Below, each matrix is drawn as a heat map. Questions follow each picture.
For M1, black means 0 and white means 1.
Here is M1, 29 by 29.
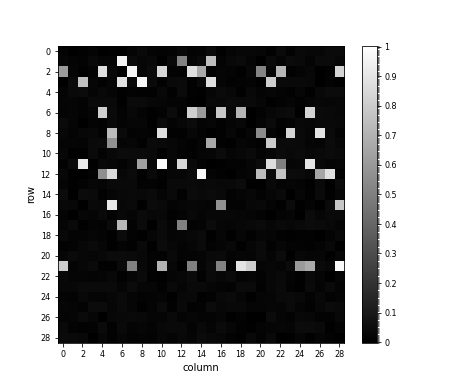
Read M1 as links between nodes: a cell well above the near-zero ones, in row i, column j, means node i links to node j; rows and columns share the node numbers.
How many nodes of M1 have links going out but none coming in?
5
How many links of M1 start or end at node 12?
10
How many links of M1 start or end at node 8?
7
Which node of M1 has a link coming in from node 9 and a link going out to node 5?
node 15
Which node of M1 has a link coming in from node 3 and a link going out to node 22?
node 2
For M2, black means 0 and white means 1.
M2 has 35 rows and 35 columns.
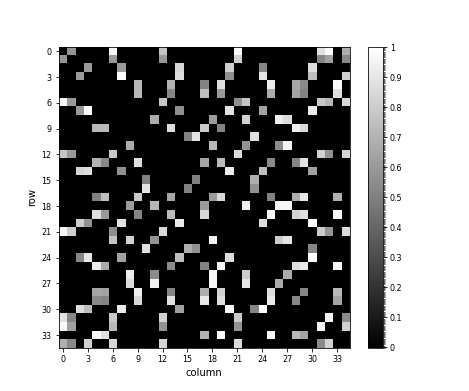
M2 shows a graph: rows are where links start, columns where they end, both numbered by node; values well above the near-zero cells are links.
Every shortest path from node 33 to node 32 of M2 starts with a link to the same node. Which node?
node 17
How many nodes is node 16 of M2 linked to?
3
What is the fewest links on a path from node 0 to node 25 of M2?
5
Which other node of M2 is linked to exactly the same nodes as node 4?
node 5
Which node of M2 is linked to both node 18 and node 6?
node 22
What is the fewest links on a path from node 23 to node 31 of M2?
4
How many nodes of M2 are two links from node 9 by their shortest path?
3
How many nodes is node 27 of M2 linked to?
5
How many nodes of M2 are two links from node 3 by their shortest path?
8
